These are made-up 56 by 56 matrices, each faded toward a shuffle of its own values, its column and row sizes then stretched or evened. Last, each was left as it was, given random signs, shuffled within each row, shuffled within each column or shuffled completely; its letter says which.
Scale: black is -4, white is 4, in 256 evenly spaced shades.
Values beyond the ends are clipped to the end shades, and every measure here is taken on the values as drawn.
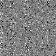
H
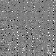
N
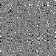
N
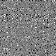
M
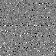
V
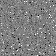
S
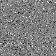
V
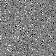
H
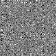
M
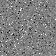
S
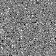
V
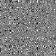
N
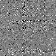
M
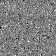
S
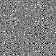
N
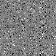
M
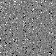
H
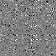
N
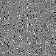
M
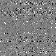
N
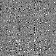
M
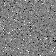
S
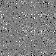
M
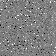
S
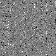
H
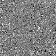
H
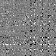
N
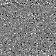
V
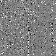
H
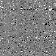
M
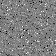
S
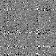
N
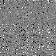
M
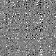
N
